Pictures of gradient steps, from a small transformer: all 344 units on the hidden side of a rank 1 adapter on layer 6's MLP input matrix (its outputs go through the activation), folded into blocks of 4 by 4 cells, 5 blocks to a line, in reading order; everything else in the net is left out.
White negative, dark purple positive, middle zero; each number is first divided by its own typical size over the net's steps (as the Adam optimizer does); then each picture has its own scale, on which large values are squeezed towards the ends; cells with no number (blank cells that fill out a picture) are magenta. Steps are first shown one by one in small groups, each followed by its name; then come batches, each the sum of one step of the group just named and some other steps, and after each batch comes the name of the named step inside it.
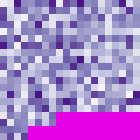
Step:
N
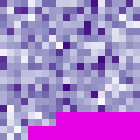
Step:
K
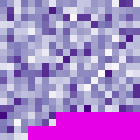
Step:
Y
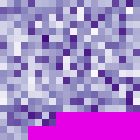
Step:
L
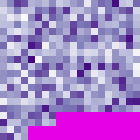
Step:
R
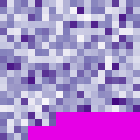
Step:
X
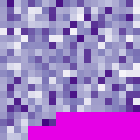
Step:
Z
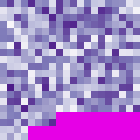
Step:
Z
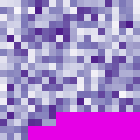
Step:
X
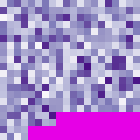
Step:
R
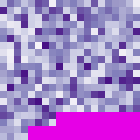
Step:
Y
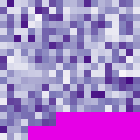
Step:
Z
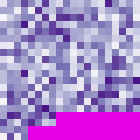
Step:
R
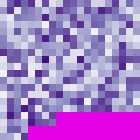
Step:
L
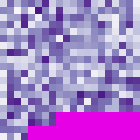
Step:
Z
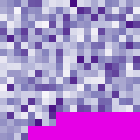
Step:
X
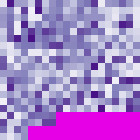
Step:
Z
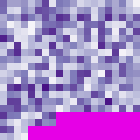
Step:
Y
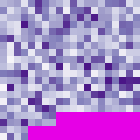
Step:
N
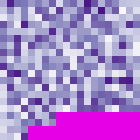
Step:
X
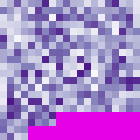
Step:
L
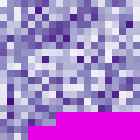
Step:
N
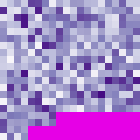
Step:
N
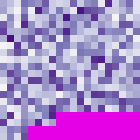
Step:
X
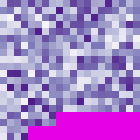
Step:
N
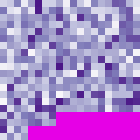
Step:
R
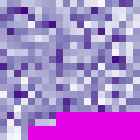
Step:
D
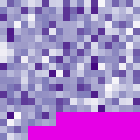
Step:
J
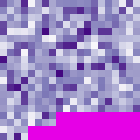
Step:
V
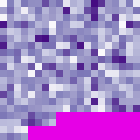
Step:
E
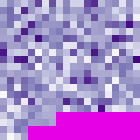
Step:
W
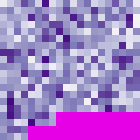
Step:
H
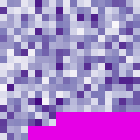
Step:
E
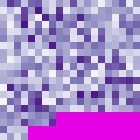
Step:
D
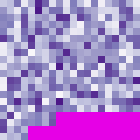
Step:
J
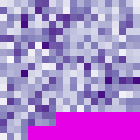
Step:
H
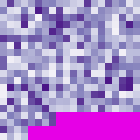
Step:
W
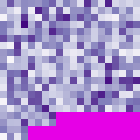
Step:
W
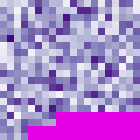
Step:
J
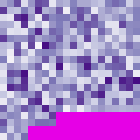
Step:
V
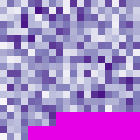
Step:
D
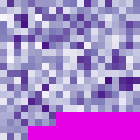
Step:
E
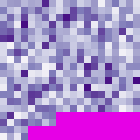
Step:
J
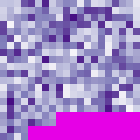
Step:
H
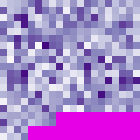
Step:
W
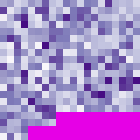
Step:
J
